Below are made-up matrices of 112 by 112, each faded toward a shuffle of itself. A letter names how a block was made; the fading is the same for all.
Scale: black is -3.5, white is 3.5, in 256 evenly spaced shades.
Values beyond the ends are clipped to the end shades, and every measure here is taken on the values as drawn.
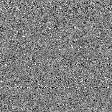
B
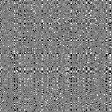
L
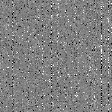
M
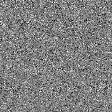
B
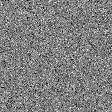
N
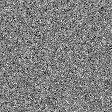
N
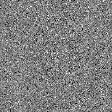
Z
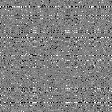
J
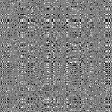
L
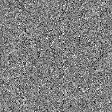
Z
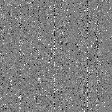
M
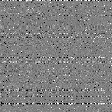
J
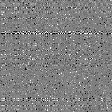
J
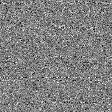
B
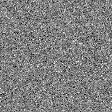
B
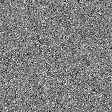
N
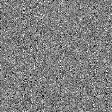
Z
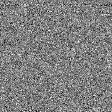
B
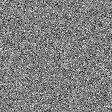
N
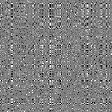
L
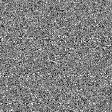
B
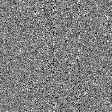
Z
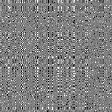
L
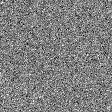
N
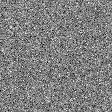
N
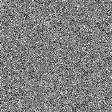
Z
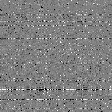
J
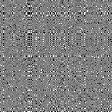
L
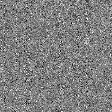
Z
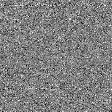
B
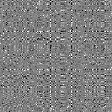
L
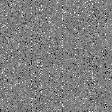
M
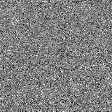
B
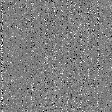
M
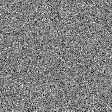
B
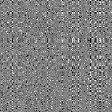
L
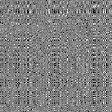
L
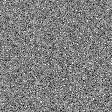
N
